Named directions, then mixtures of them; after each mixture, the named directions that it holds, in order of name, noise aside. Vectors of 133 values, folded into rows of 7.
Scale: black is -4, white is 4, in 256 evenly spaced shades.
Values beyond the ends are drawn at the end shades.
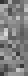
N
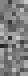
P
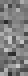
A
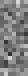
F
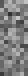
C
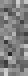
F.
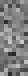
A.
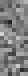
A, P.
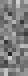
F.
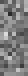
F, N.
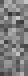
C.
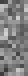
N.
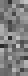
P.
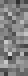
F.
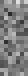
C, F.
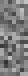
F, P.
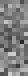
A.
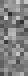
C, F.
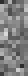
N.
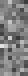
P.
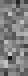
F.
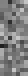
P.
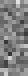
F.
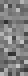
A.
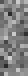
F, N.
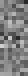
C, P.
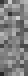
C, N.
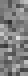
A, P.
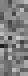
P.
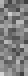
C.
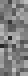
P.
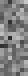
P.
